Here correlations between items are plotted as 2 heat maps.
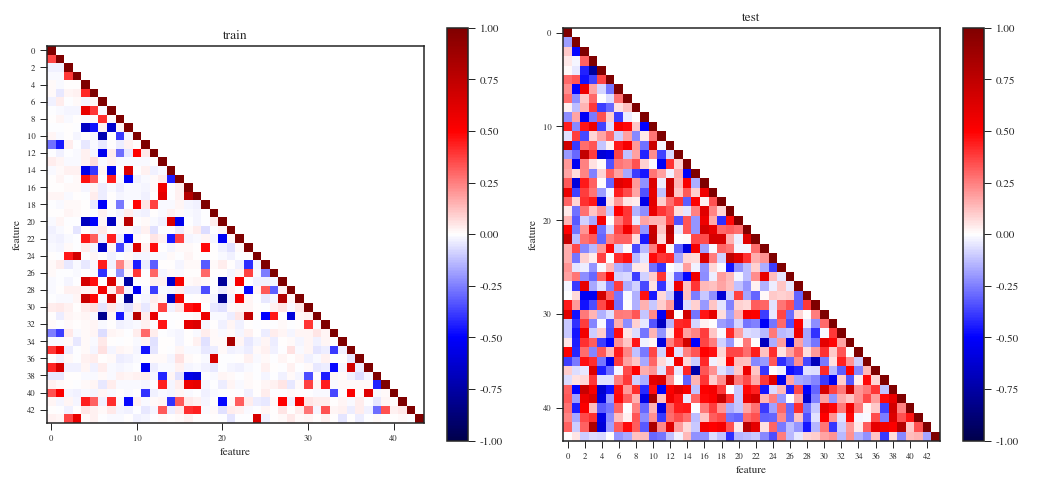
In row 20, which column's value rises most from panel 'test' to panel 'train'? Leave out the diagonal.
9
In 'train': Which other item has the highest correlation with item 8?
6
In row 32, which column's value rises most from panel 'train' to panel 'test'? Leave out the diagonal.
38
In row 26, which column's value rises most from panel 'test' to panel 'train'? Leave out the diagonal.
31
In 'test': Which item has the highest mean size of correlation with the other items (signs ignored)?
38
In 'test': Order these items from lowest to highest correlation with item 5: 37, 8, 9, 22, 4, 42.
8, 42, 37, 9, 22, 4
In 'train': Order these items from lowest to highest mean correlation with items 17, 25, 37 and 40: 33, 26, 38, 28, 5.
33, 38, 26, 5, 28
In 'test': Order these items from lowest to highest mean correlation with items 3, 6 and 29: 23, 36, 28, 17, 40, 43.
28, 43, 23, 40, 36, 17
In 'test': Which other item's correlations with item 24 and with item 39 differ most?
4
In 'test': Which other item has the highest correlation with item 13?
2
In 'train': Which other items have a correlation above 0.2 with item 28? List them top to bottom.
6, 8, 25
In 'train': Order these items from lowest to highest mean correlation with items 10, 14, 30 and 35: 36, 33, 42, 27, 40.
27, 33, 36, 42, 40
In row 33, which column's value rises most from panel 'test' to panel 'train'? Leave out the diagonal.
11
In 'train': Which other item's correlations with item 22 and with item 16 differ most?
17
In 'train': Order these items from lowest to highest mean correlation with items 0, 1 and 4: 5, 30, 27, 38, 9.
9, 38, 30, 5, 27
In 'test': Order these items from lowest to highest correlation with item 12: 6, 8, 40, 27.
27, 8, 40, 6
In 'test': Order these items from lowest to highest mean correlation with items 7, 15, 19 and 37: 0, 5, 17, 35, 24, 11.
5, 0, 17, 35, 11, 24
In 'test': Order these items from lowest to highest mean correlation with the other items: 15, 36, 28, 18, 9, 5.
9, 28, 5, 15, 36, 18
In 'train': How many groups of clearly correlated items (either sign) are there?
7
